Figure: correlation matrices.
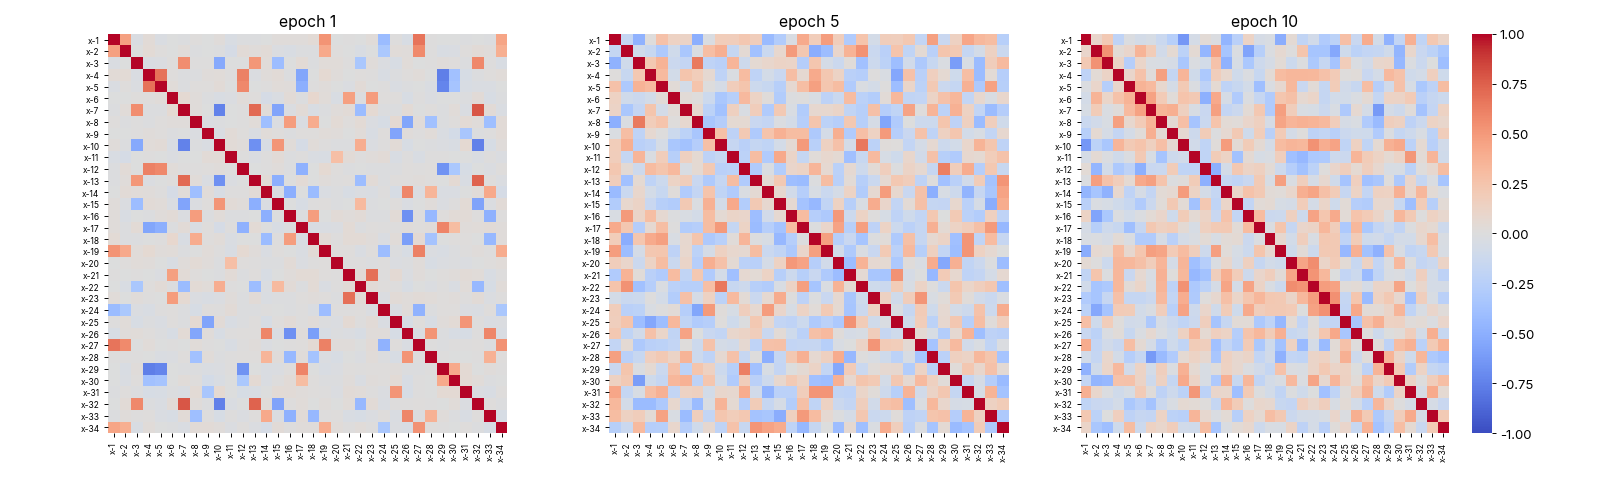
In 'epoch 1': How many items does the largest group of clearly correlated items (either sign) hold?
7
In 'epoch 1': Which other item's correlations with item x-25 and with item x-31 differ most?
x-9
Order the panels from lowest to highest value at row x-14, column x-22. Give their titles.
epoch 5, epoch 1, epoch 10
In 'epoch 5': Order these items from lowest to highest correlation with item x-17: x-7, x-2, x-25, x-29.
x-7, x-25, x-29, x-2
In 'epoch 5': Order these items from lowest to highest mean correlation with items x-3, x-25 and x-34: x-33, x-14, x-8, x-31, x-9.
x-31, x-9, x-33, x-8, x-14
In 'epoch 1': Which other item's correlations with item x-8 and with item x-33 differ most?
x-26
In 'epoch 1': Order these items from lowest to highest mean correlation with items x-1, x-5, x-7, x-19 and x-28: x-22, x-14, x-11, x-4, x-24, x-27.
x-24, x-22, x-11, x-14, x-4, x-27
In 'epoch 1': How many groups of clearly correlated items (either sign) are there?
7
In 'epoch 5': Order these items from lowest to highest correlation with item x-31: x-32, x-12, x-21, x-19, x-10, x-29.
x-21, x-32, x-10, x-29, x-12, x-19
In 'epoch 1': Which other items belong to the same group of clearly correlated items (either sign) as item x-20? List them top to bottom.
x-11
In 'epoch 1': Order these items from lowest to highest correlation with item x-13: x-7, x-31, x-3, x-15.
x-15, x-31, x-3, x-7
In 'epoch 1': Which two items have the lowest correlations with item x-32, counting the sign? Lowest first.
x-10, x-15
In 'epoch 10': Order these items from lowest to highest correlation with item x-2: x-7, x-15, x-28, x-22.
x-22, x-28, x-15, x-7
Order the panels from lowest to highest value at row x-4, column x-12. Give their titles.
epoch 10, epoch 5, epoch 1
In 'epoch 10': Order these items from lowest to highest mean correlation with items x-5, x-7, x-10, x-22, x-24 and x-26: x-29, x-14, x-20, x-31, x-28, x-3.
x-3, x-28, x-31, x-29, x-14, x-20
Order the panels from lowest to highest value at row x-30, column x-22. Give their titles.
epoch 1, epoch 5, epoch 10
